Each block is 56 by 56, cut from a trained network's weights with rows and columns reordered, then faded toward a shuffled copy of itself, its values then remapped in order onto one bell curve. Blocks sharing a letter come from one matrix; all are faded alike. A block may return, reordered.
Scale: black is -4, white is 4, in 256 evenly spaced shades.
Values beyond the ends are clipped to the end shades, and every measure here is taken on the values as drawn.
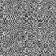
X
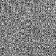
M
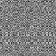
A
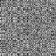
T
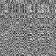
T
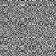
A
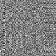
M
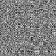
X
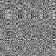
T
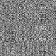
X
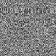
M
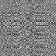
A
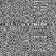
T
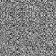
M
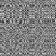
A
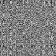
M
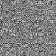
X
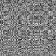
T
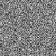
X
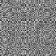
X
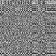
A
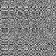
A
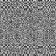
A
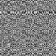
A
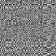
A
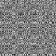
A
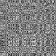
T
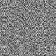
M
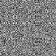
M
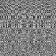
A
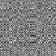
A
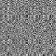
T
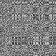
A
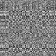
A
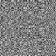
X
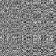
T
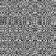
A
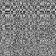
A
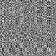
T
